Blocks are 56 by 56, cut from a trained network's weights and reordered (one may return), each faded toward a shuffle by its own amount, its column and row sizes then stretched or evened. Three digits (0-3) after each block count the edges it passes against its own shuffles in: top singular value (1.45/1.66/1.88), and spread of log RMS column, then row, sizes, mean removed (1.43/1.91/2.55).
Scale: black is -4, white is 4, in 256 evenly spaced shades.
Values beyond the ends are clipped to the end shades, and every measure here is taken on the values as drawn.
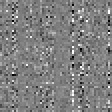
2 3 2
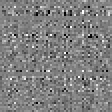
1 2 3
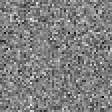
0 1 0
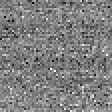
0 0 0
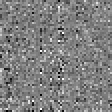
1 3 1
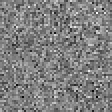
1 1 1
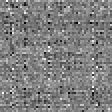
2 2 1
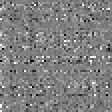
0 1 3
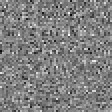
2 0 2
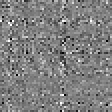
0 2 3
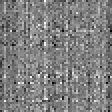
3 1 2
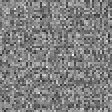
3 0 0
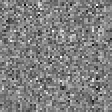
1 1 1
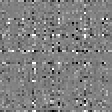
1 2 3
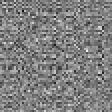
3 2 0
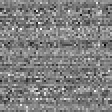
2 0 2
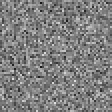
0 0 0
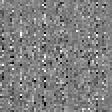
1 3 1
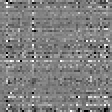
3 2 3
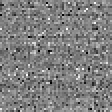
0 1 1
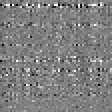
2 0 3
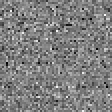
0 1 2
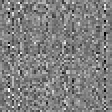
3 3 0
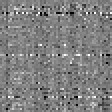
2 0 3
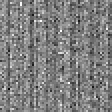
3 1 0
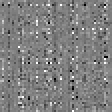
1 3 2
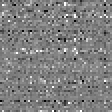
0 1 3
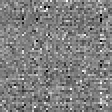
1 2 0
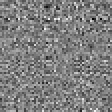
2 1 2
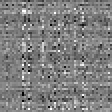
3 3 1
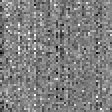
2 2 1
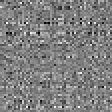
3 1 3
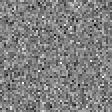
0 0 0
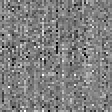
1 2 1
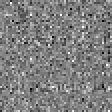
1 2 2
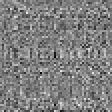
3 1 2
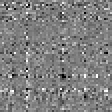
2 2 3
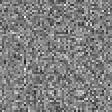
3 1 0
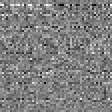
3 0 3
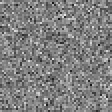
0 0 0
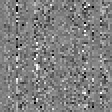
0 3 0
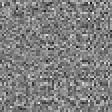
3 0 2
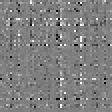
3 2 3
